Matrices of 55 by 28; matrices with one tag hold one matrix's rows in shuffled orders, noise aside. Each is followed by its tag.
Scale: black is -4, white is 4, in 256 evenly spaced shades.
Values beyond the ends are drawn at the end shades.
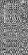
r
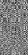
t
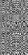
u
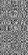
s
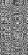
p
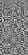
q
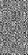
t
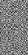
s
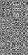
u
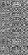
u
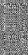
r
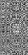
u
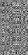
u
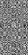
t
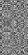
q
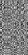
q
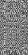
r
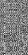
r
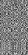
s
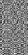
q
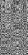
p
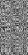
p
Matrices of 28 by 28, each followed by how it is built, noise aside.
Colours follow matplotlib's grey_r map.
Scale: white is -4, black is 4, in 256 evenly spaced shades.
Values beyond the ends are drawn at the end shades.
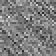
Toeplitz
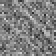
Toeplitz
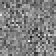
block diagonal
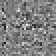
low rank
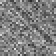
Toeplitz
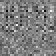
low rank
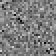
banded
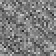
Toeplitz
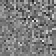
upper triangular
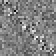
banded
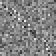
banded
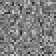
low rank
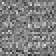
blocks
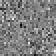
block diagonal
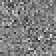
block diagonal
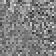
upper triangular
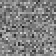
blocks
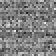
blocks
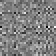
low rank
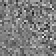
upper triangular
